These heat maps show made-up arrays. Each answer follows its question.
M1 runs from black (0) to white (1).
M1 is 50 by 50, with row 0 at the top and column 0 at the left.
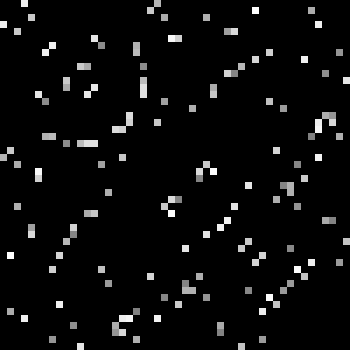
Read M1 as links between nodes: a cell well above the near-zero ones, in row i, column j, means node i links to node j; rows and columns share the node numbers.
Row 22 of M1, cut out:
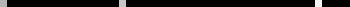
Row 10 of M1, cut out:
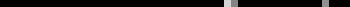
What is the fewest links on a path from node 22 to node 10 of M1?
5
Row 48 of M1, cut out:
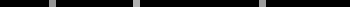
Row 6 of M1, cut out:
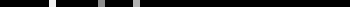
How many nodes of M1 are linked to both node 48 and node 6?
2
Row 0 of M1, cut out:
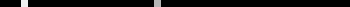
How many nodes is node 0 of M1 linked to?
2
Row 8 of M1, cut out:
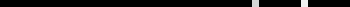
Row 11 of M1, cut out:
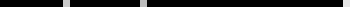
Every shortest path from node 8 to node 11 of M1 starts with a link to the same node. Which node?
node 43
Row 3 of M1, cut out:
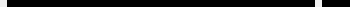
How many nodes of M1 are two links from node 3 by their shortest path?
3
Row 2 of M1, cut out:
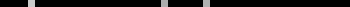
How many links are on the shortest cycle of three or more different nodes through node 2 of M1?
3
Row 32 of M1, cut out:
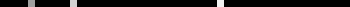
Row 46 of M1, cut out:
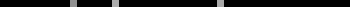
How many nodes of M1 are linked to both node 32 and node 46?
2
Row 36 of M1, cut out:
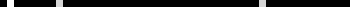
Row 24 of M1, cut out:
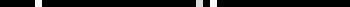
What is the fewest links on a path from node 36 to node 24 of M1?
5
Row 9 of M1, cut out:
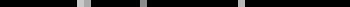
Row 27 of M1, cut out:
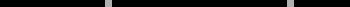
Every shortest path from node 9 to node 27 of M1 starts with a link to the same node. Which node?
node 34
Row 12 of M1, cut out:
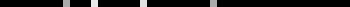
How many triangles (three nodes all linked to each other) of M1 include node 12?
3
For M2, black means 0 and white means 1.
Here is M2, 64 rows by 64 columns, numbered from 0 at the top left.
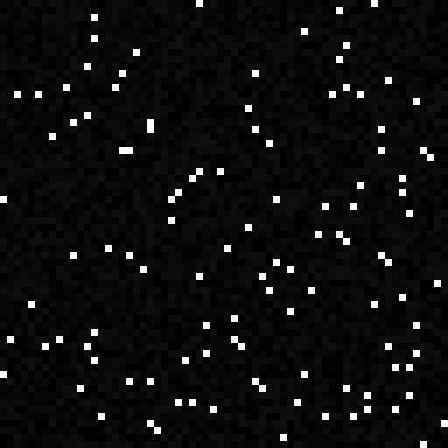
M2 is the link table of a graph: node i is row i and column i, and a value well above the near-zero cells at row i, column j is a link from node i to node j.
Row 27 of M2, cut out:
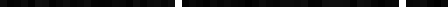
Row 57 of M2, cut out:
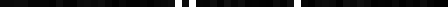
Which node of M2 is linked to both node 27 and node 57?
node 25
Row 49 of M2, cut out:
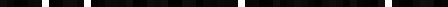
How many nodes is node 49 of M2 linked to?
4
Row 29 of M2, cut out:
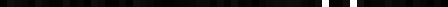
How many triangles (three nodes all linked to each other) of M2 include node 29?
0
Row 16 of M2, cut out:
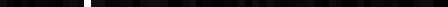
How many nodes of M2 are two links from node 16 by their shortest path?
2
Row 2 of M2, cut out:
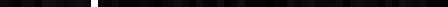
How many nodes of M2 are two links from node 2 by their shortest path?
3
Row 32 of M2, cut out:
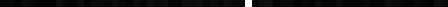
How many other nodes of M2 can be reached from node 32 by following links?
2
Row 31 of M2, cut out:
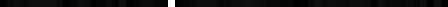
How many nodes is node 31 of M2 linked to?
1
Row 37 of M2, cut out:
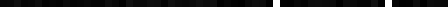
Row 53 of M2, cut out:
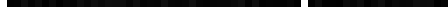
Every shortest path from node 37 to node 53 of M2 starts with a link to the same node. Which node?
node 39
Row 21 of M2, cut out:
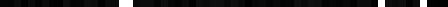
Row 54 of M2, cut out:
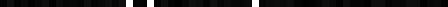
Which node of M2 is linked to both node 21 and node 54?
node 18
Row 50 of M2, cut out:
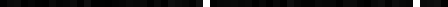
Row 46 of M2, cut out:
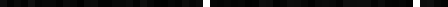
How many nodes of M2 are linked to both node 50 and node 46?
2
